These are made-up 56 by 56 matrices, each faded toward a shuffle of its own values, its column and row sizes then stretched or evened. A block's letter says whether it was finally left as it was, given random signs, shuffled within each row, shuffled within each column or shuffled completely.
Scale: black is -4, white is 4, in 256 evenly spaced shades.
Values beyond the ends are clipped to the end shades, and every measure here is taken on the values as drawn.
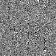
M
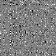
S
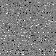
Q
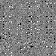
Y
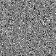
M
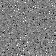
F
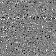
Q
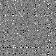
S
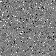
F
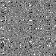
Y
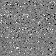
Q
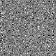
S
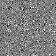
S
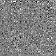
S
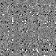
Y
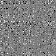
Y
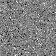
F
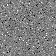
F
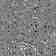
Y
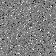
F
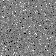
F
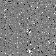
M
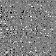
S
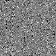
M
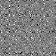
Y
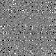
Y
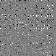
S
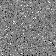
F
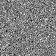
F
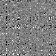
S
